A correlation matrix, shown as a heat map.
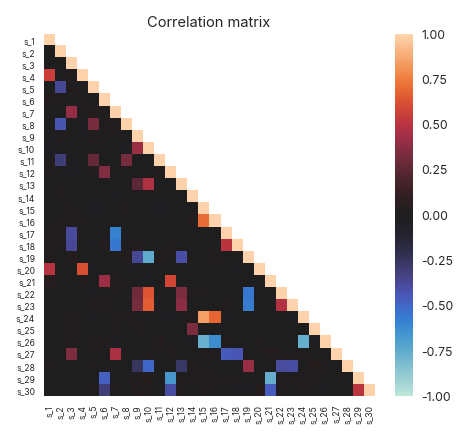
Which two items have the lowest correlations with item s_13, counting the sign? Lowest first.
s_19, s_28
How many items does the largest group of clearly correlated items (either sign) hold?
7
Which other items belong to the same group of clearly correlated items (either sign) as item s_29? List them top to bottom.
s_6, s_12, s_21, s_30
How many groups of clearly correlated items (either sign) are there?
7
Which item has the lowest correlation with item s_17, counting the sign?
s_7
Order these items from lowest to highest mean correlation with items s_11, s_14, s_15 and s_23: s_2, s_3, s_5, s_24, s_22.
s_2, s_3, s_5, s_22, s_24
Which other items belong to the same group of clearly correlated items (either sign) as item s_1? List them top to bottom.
s_4, s_20
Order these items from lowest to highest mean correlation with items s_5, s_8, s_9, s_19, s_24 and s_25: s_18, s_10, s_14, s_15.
s_10, s_18, s_14, s_15
